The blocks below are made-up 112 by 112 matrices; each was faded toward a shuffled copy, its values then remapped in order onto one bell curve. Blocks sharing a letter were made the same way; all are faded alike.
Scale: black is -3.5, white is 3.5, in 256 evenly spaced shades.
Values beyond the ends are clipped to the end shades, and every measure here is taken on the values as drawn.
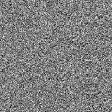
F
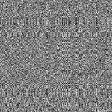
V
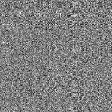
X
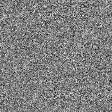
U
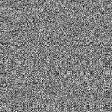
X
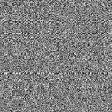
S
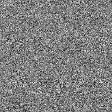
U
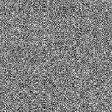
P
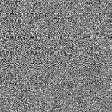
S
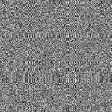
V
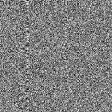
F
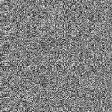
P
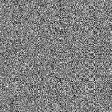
P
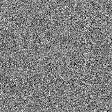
U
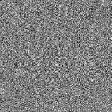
P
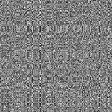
V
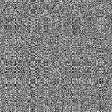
V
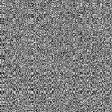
V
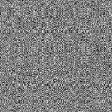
V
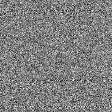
U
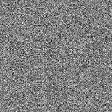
F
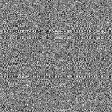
S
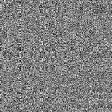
P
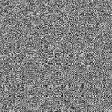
X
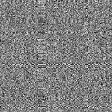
S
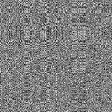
V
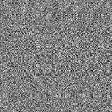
S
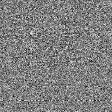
U
